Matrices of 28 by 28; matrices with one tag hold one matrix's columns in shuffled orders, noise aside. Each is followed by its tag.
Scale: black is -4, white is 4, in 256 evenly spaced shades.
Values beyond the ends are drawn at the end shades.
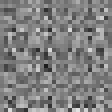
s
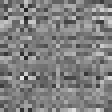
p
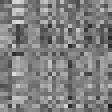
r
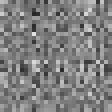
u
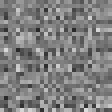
s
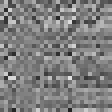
p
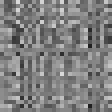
r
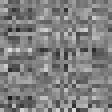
s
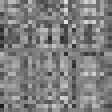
r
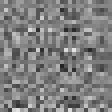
s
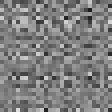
p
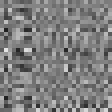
s
